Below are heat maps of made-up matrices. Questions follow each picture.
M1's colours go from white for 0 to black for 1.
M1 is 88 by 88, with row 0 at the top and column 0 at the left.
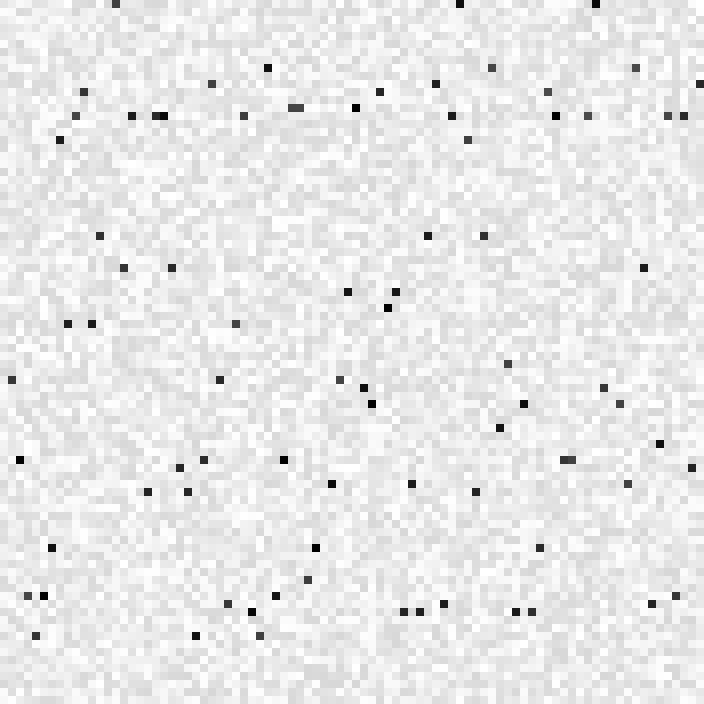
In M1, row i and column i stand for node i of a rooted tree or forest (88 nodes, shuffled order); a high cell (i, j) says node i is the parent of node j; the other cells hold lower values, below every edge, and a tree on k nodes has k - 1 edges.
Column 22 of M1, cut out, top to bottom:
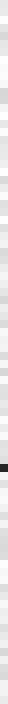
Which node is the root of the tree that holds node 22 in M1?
17
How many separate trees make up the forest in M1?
6
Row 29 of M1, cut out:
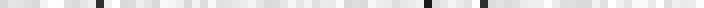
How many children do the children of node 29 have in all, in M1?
4
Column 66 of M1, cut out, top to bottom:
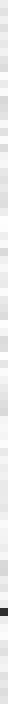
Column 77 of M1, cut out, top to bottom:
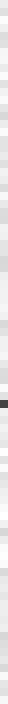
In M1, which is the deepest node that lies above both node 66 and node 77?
76
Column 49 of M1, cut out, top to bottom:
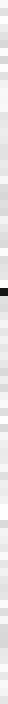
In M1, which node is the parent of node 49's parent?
13
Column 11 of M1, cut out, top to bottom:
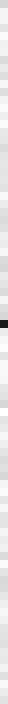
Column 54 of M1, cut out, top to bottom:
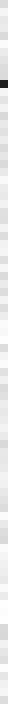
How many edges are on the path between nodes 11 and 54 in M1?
2
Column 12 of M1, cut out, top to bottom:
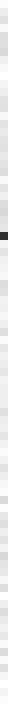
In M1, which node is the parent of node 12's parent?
40
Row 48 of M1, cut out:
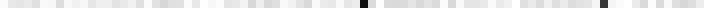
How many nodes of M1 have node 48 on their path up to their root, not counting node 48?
7
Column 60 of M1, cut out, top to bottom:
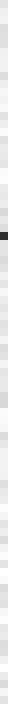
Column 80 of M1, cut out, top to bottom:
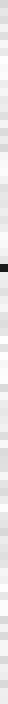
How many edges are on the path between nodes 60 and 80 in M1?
5
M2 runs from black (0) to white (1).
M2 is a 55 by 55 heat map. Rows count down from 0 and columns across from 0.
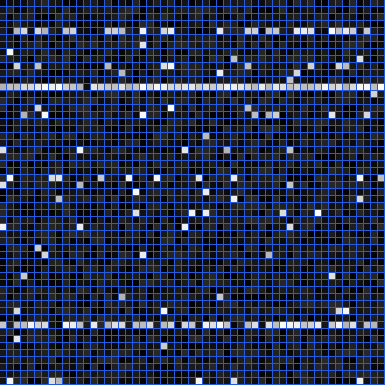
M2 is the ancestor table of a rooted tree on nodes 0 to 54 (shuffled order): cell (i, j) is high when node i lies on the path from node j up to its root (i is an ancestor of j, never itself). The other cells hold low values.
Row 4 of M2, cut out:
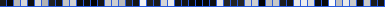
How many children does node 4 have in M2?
5
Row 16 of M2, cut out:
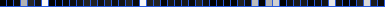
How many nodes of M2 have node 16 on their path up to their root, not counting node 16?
8
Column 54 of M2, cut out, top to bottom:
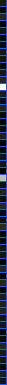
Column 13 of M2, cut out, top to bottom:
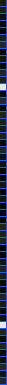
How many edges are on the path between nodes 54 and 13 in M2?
4
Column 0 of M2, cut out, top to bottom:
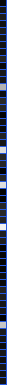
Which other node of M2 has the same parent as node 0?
11
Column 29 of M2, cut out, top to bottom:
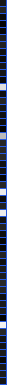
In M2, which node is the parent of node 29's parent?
27
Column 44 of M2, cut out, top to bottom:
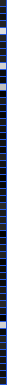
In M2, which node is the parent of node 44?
9
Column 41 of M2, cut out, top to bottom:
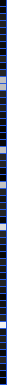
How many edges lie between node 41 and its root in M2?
6
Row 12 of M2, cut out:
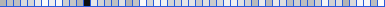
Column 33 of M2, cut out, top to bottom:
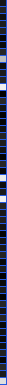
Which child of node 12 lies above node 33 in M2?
25
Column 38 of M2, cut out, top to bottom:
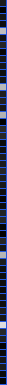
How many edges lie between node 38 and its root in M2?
5
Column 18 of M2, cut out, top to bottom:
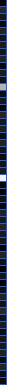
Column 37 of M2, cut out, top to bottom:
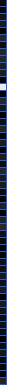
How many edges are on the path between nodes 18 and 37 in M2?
3
